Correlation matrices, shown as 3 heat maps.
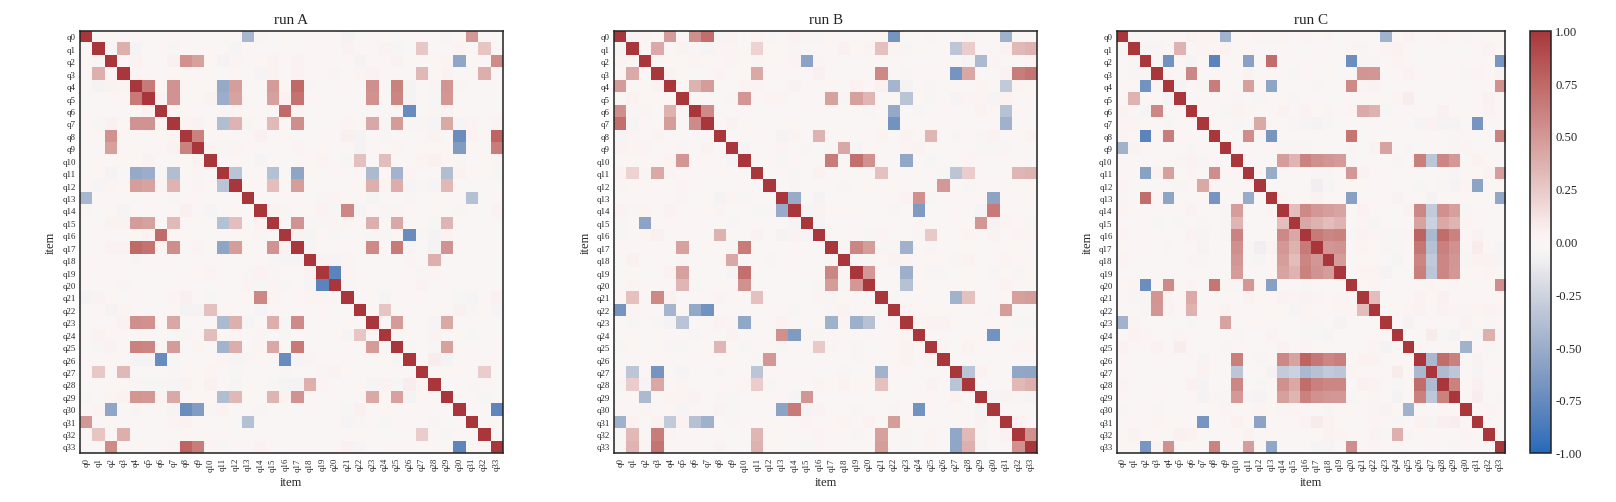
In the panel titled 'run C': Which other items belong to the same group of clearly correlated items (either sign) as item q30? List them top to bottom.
q25
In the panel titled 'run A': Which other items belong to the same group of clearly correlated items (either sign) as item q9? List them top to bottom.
q2, q8, q30, q33
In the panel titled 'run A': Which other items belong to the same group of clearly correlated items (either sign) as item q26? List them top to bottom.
q6, q16
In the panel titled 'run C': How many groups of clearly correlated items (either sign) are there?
8
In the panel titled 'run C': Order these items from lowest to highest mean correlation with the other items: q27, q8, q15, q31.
q27, q31, q8, q15
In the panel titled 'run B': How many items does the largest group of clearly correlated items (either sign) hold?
8
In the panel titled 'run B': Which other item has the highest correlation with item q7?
q0
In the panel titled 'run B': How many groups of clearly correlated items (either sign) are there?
8
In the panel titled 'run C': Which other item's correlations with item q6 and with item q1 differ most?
q3
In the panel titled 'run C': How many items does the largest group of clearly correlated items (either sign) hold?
11
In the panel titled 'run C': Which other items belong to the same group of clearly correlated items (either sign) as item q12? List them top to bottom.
q7, q31
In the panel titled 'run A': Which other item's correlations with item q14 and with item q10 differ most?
q21
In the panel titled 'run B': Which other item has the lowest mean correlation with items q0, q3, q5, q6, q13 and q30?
q22
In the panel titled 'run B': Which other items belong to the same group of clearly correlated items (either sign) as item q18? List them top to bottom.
q9
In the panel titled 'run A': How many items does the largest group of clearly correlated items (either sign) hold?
10
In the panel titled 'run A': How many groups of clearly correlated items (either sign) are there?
9
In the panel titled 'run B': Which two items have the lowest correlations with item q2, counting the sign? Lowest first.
q15, q29
